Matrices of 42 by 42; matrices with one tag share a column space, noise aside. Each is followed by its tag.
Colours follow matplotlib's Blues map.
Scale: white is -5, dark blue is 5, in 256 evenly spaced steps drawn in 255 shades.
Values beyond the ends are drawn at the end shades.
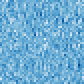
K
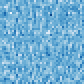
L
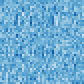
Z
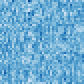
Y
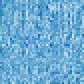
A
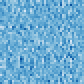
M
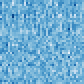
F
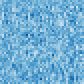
Z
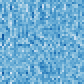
A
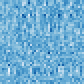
F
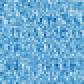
K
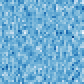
L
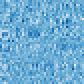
K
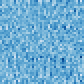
M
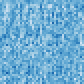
A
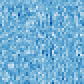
Z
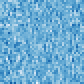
Y
